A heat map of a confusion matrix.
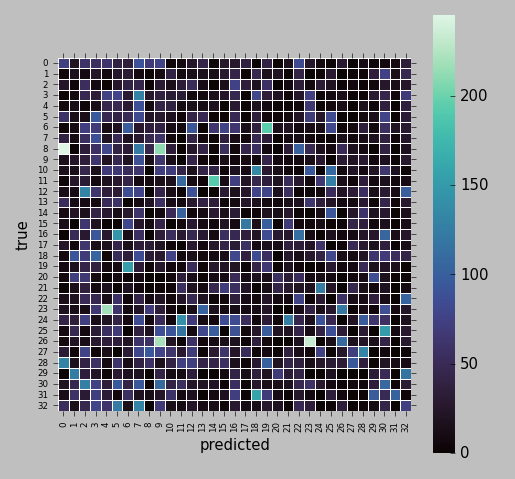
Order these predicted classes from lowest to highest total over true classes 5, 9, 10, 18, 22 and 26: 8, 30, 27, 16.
27, 8, 16, 30
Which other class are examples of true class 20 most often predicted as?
29
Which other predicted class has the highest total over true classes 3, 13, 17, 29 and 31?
18
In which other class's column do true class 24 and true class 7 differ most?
11
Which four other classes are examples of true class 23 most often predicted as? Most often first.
4, 26, 13, 30
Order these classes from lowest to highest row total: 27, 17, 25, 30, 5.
17, 5, 27, 30, 25
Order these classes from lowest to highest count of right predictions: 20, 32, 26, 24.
20, 32, 24, 26
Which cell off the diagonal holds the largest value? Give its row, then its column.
8, 0
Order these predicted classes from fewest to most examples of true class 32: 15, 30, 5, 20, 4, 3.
15, 20, 30, 4, 3, 5
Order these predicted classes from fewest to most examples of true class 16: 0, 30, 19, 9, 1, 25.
0, 25, 9, 1, 19, 30
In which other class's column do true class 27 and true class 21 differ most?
28
